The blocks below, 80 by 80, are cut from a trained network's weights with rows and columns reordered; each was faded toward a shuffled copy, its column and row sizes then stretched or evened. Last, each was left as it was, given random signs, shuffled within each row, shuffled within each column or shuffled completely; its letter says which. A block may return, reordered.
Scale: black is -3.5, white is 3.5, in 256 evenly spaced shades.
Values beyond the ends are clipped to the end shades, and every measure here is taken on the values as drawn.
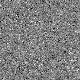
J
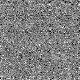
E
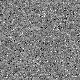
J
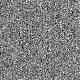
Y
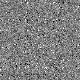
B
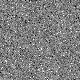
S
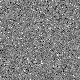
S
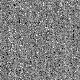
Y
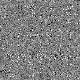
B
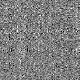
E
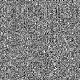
E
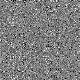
B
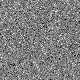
S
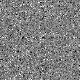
B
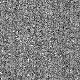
Y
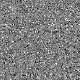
B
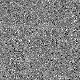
B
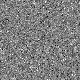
S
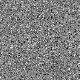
B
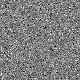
Y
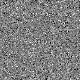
B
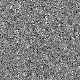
Y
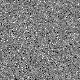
Y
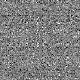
E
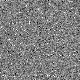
J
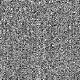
E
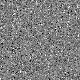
Y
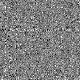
E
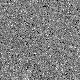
S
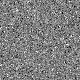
S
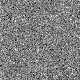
J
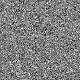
Y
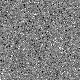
S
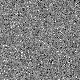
S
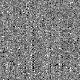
E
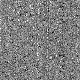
Y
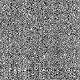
E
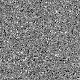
J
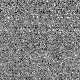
J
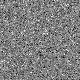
S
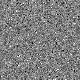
J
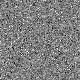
S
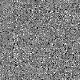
E
